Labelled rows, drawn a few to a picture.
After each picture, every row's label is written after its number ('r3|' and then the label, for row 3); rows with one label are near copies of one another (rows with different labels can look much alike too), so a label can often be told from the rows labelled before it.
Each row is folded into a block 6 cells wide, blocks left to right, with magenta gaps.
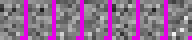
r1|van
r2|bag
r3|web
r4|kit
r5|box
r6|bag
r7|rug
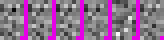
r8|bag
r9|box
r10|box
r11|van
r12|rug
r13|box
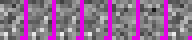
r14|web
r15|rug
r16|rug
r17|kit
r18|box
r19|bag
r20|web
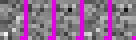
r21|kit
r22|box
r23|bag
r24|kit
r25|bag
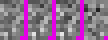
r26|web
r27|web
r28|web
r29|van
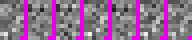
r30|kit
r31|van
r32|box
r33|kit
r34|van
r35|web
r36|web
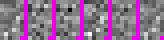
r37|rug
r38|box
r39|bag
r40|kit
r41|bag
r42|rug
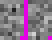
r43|bag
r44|kit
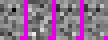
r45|bag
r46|web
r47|van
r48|van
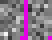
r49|kit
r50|box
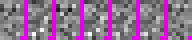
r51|van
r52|rug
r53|van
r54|kit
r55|web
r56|kit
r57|box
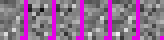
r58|rug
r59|van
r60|box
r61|rug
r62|kit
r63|box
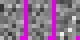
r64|box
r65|box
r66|rug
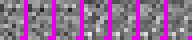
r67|box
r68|van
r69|bag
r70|web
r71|kit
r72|kit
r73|rug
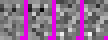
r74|van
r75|van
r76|web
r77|web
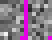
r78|kit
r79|box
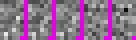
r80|rug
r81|web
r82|kit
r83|box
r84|bag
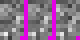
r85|kit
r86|kit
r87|web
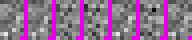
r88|kit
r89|rug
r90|box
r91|box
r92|kit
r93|bag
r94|kit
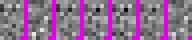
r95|box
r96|rug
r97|van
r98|bag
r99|bag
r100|bag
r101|rug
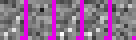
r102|rug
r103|bag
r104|rug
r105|kit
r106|box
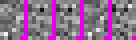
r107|kit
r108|bag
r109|bag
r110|rug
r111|box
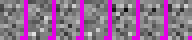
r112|box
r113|kit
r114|box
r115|kit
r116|van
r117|bag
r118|box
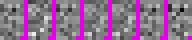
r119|bag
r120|kit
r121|van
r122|kit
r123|kit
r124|bag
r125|van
